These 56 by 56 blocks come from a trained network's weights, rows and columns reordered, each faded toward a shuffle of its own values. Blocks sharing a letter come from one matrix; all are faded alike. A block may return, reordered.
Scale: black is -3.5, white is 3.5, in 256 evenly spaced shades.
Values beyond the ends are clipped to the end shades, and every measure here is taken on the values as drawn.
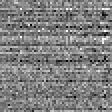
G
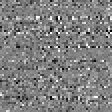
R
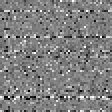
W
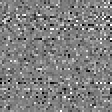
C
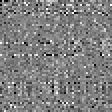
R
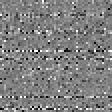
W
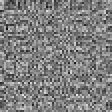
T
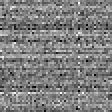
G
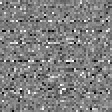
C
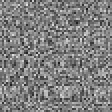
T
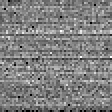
G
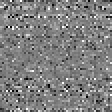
C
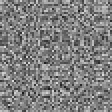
T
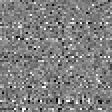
C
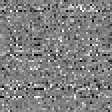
C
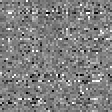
C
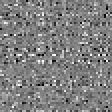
R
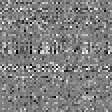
R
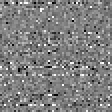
C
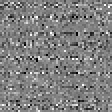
R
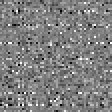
C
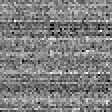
G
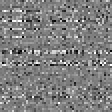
W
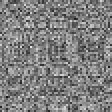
T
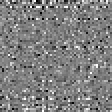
R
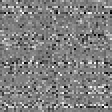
W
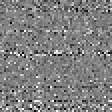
C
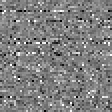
C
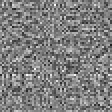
T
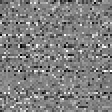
W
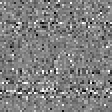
R
